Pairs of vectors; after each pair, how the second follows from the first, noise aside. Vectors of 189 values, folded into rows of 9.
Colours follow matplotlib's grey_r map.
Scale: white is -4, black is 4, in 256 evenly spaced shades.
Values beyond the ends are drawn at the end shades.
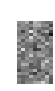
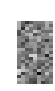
reversed, negated.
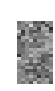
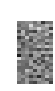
sign-scrambled.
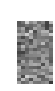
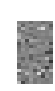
reversed, partly zeroed.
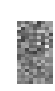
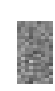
reversed, shrunk.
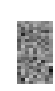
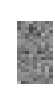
wrapped around, shrunk.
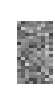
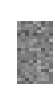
wrapped around, shrunk.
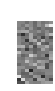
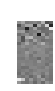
reversed, partly zeroed.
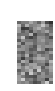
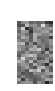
sign-scrambled.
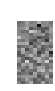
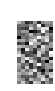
negated, scaled up.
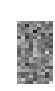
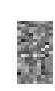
wrapped around, negated.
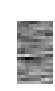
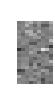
reversed, partly zeroed.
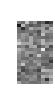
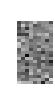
reversed, negated.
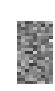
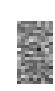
shuffled.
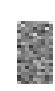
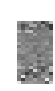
reversed, partly zeroed.
